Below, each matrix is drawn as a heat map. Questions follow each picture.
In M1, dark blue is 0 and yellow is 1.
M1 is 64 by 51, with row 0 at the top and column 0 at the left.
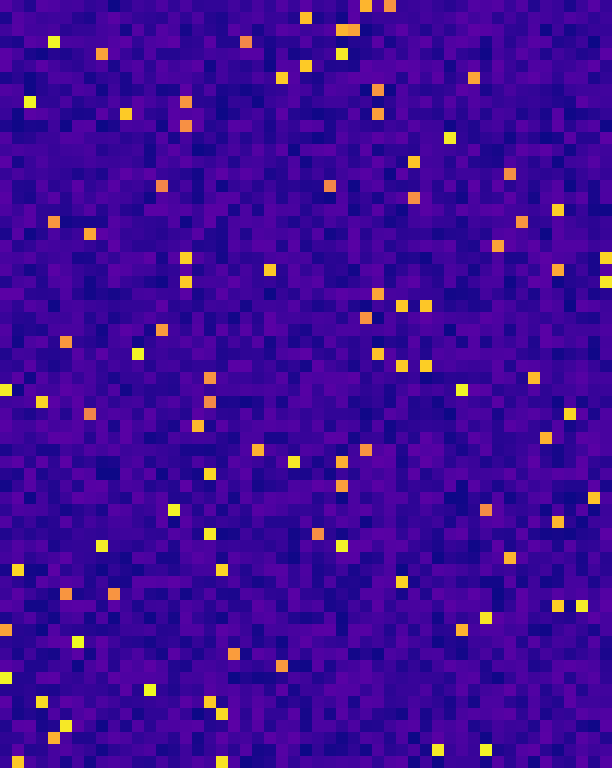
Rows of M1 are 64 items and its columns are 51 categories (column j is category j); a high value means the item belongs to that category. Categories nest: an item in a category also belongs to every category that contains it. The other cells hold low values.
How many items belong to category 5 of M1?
3
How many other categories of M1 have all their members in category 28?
3
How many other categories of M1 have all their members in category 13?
1
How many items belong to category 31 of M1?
4
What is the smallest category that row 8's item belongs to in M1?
2
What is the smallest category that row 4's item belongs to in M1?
8
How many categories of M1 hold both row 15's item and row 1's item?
0
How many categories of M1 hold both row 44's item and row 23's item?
0
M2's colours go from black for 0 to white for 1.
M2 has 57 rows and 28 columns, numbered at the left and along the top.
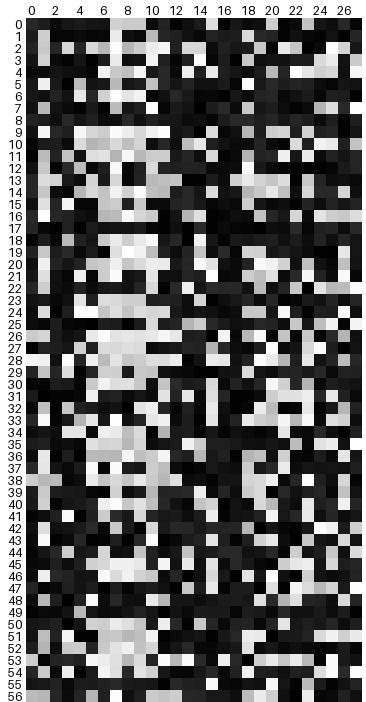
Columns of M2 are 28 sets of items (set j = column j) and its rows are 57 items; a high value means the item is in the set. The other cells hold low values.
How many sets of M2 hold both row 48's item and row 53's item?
5
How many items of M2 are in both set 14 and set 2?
0
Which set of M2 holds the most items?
7
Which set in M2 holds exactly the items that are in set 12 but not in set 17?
0
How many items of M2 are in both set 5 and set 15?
9
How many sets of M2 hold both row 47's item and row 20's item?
3
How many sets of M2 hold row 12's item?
5
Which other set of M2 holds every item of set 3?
9
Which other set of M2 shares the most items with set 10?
1
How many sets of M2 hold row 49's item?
1
